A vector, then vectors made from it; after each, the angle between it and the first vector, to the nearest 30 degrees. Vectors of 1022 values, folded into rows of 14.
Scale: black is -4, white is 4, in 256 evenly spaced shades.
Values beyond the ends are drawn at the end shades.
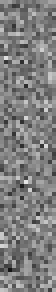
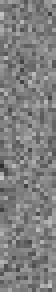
60 degrees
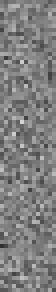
150 degrees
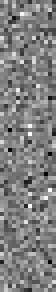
90 degrees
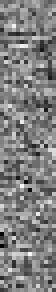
150 degrees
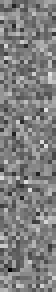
30 degrees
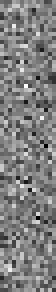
150 degrees
